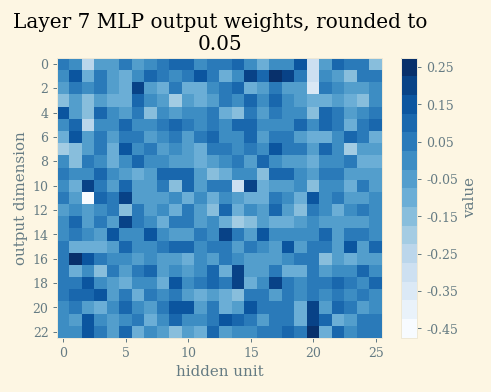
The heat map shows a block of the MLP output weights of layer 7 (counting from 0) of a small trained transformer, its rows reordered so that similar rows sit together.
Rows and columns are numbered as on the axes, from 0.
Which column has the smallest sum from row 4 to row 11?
2
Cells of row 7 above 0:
10
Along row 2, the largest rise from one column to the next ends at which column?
21
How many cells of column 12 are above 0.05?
4
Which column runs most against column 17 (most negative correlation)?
5
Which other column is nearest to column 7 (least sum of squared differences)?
16
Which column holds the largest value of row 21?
20
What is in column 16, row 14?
0.15
